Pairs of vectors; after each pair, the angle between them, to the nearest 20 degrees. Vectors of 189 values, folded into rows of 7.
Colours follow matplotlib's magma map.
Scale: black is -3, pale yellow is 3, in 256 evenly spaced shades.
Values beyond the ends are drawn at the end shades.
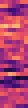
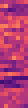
20 degrees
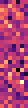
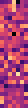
60 degrees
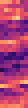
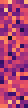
80 degrees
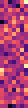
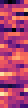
80 degrees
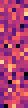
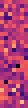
100 degrees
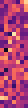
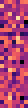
80 degrees
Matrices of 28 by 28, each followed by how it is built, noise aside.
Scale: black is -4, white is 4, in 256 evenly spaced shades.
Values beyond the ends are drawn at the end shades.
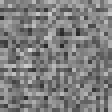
blocks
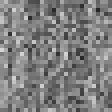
blocks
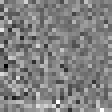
lower triangular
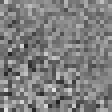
lower triangular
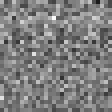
repeating columns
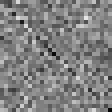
diagonal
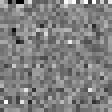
uneven rows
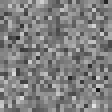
noise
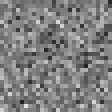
repeating columns
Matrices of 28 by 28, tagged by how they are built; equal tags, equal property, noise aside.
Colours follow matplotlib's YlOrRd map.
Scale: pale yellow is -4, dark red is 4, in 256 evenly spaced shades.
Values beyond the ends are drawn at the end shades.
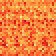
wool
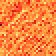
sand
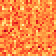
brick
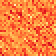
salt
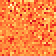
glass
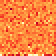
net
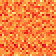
wool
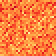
sand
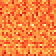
wool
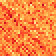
salt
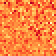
glass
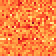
net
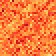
sand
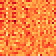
brick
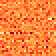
net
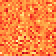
brick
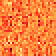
brick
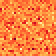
net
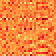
brick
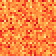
wool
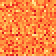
brick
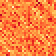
salt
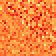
glass
